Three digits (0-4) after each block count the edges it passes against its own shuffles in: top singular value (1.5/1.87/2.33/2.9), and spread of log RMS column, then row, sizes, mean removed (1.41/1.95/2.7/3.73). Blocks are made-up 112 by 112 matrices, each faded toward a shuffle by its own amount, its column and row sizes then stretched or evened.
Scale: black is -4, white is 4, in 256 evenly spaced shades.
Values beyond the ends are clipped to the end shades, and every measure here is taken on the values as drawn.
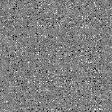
1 2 2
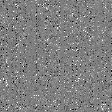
0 3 1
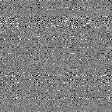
2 2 4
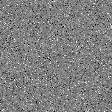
1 0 0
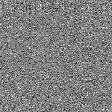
2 1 2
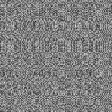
4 0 2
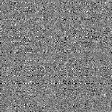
2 2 3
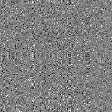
3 2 0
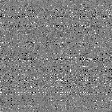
2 2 3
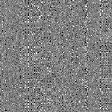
3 3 0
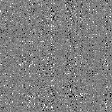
0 3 2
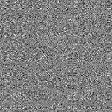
3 0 2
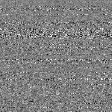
0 0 4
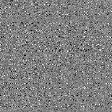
2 1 3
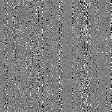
2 4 0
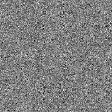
1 2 1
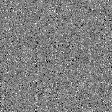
1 1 0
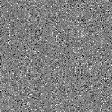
2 2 0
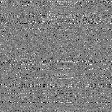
3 0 3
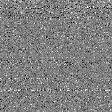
1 0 3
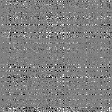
2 3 4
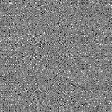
3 1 1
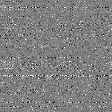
2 0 3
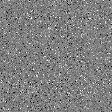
1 1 1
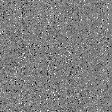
0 2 1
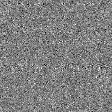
1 0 2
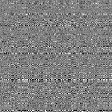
4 1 4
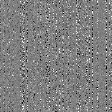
1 4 0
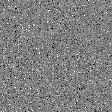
1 1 0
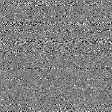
2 0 4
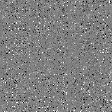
1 2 2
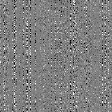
3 4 0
